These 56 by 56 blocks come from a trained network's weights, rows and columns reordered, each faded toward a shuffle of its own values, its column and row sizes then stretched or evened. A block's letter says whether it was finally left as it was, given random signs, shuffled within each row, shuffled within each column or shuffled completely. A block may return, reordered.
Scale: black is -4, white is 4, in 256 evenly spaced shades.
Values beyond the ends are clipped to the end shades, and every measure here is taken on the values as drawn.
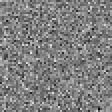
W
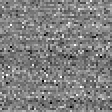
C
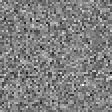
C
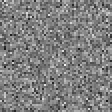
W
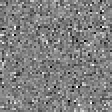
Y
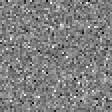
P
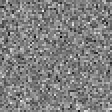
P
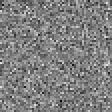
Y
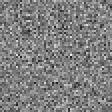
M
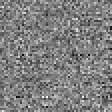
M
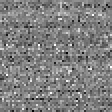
C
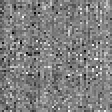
M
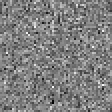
W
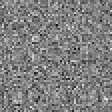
M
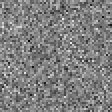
P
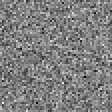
P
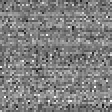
C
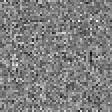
Y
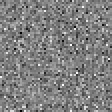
Y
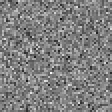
P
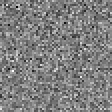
C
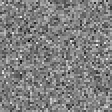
W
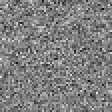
C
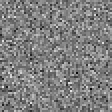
W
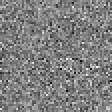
Y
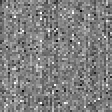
W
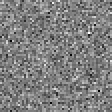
P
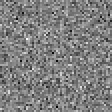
P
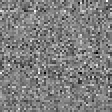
Y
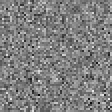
M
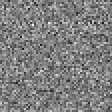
C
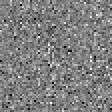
W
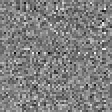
M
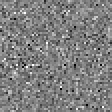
C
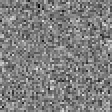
Y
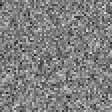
P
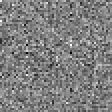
Y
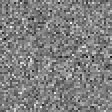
C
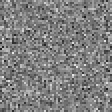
W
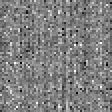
M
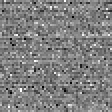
C
